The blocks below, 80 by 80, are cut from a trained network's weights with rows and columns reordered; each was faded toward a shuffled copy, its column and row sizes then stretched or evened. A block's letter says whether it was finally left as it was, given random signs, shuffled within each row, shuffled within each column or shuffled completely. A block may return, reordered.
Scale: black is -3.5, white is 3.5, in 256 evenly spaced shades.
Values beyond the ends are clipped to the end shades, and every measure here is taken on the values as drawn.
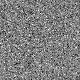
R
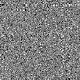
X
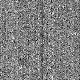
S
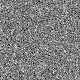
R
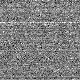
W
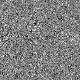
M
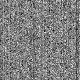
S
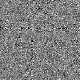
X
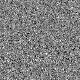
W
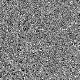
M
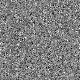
S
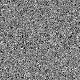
W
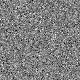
R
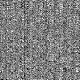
X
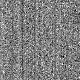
S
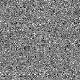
X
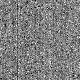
S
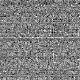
X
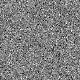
S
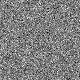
R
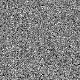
M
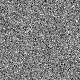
R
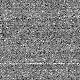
W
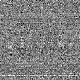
X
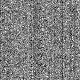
S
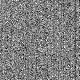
S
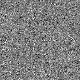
M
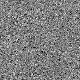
W
